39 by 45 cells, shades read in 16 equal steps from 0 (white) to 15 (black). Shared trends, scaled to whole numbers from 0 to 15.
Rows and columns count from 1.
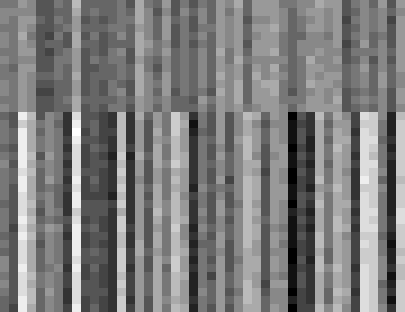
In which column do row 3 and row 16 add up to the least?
9
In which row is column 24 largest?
35
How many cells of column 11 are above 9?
18
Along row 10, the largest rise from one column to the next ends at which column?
10
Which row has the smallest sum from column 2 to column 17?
32
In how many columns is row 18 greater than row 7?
22
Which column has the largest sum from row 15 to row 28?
33
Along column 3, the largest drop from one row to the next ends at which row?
15
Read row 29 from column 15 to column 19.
11 6 10 6 8
